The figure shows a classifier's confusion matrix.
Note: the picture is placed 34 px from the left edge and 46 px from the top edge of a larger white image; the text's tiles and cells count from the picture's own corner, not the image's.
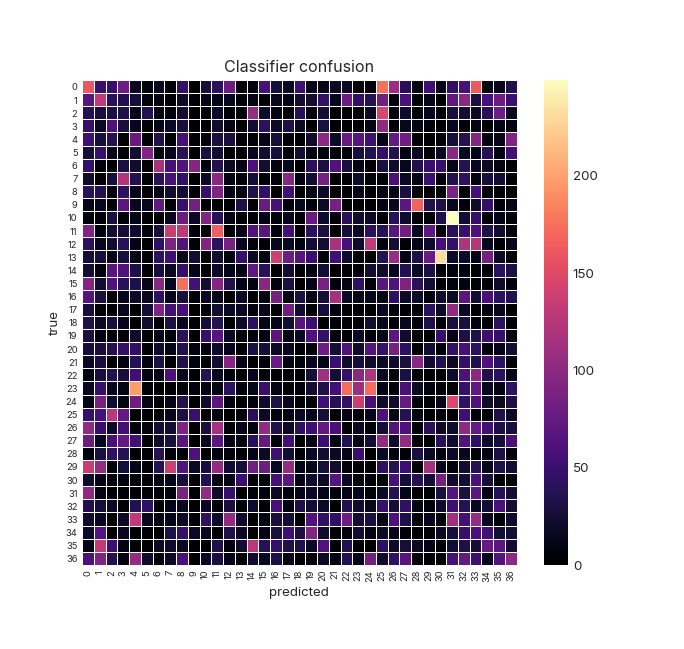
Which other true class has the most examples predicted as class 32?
12
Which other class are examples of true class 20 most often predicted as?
26
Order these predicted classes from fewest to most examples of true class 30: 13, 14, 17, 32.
14, 32, 13, 17
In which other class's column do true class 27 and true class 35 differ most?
1
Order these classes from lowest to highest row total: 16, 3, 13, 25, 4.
3, 25, 16, 4, 13
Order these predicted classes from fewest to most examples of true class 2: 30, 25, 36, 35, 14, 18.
30, 36, 18, 35, 14, 25
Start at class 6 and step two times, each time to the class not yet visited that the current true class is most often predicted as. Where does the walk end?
28
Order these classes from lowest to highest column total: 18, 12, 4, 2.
18, 12, 2, 4
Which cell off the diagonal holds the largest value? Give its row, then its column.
10, 31
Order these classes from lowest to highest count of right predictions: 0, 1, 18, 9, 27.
18, 9, 27, 1, 0
